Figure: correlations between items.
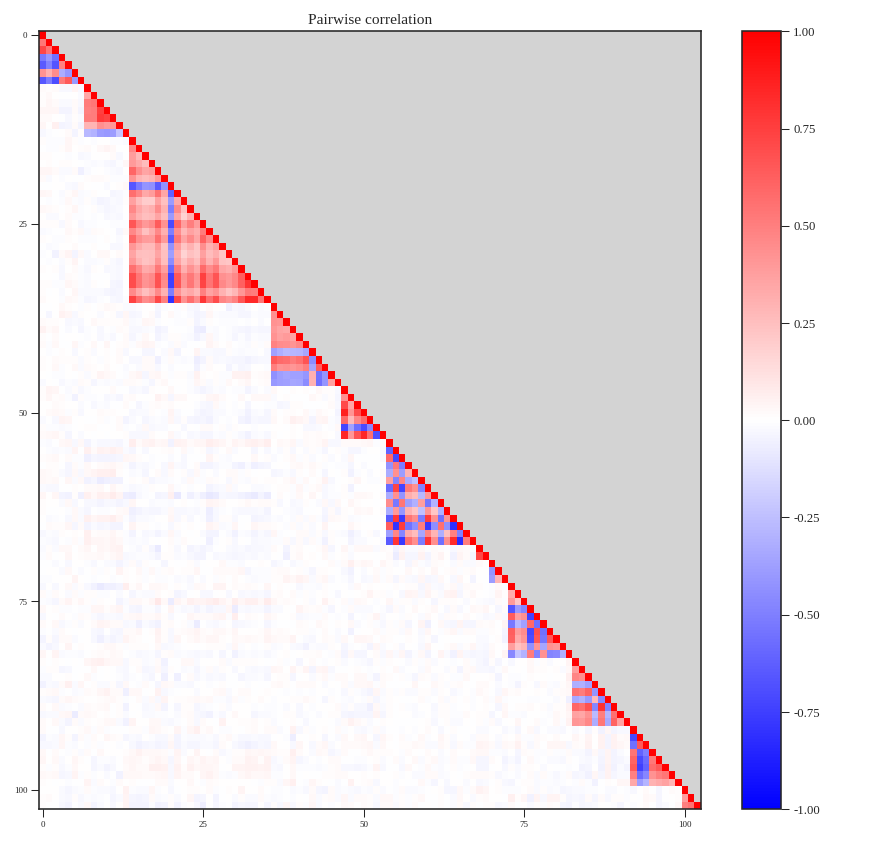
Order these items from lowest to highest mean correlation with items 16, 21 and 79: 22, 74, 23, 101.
101, 74, 22, 23
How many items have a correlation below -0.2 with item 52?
6
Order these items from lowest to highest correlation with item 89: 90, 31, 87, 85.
31, 90, 85, 87
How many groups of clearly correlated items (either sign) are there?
12
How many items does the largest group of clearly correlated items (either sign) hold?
22
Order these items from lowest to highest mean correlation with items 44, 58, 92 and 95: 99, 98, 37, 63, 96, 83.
83, 63, 37, 99, 98, 96
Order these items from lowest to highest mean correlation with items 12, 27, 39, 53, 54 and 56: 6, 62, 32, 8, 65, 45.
45, 6, 8, 32, 62, 65
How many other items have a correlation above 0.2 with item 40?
7
